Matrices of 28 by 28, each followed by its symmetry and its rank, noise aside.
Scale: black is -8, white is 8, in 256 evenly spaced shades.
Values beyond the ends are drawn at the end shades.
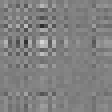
symmetric, rank one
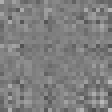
symmetric, rank three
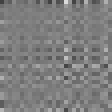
no symmetry, rank two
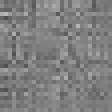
no symmetry, rank three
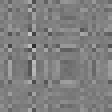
no symmetry, rank two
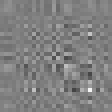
symmetric, rank two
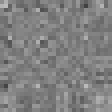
symmetric, rank three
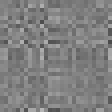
antisymmetric, rank two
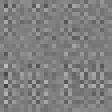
no symmetry, rank two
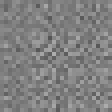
symmetric, rank three
